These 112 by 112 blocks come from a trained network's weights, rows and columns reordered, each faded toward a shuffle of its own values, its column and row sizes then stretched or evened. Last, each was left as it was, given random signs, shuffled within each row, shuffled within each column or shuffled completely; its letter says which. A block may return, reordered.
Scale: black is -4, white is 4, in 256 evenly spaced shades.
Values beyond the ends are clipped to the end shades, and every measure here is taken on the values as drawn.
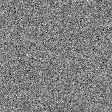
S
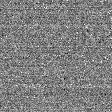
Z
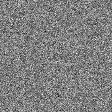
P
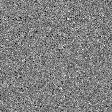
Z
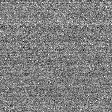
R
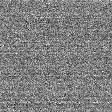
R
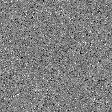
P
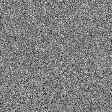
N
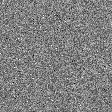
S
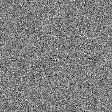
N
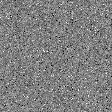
P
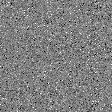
P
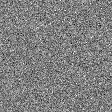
S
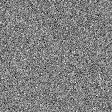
S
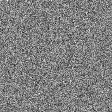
P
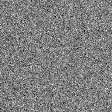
N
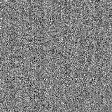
R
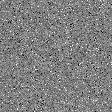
P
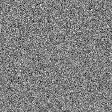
N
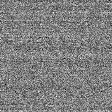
R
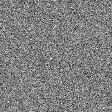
S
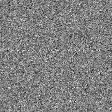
N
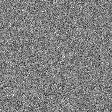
Z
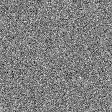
S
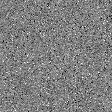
P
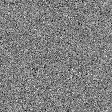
S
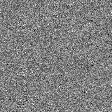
P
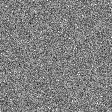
S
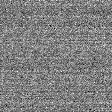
R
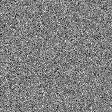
P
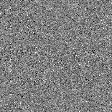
N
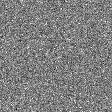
S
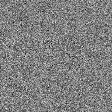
N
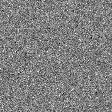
P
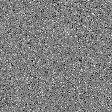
P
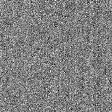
R
